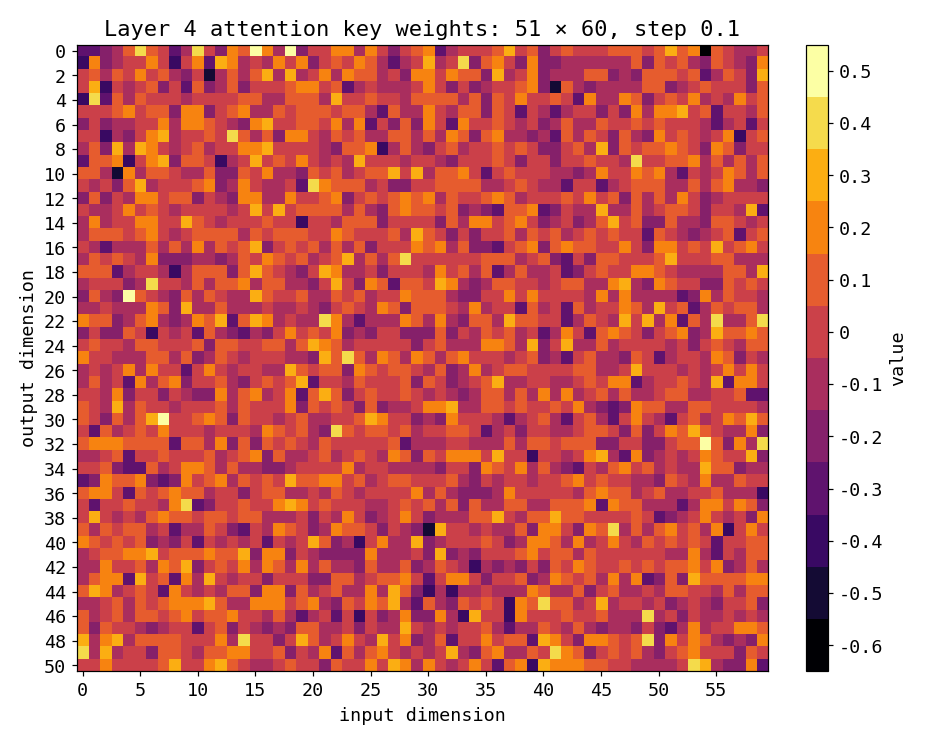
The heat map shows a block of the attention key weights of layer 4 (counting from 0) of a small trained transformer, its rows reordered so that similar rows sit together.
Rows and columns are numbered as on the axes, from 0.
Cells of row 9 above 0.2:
4
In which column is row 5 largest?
52
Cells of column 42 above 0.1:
6
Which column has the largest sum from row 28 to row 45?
9
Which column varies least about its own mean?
17
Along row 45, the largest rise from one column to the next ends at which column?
38
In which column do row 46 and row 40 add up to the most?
49
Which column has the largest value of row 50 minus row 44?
30
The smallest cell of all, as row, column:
0, 54
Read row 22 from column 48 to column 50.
0 0.3 -0.1
